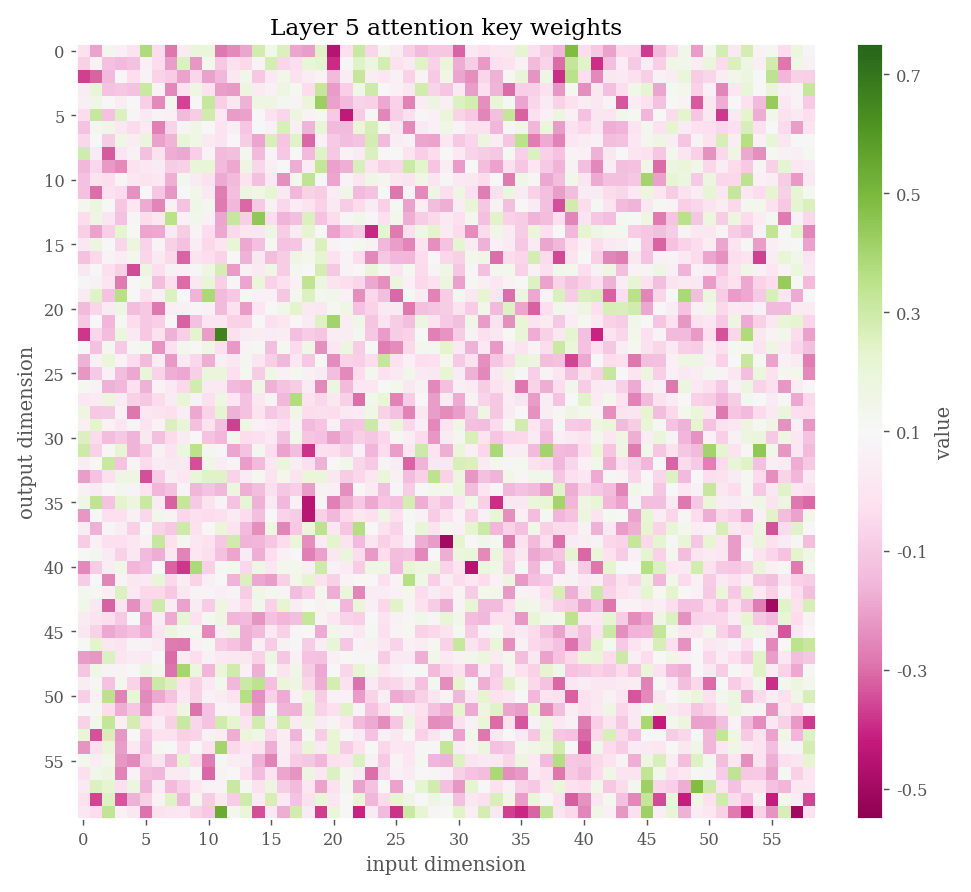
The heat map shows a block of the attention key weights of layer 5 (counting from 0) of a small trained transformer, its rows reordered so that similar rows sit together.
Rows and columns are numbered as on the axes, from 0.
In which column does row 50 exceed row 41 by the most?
2
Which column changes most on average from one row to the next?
8
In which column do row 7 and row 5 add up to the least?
21
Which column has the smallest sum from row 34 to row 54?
55
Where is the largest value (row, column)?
22, 11
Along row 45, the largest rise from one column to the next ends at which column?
46
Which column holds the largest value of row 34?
50
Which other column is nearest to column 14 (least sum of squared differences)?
16
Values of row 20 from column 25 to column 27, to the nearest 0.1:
0 -0.3 -0.1
